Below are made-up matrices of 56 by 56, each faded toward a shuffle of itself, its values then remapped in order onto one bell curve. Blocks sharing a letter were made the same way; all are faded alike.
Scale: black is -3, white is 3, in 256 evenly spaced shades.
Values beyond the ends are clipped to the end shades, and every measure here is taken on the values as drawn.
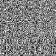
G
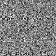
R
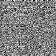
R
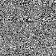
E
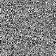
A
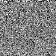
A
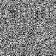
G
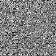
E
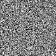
A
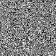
A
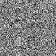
G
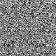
R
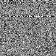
E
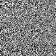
E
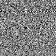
R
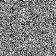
E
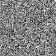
A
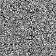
E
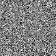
A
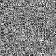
G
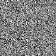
A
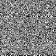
E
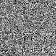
A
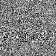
E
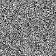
A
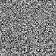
G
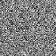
G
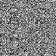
G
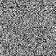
R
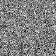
E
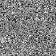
R
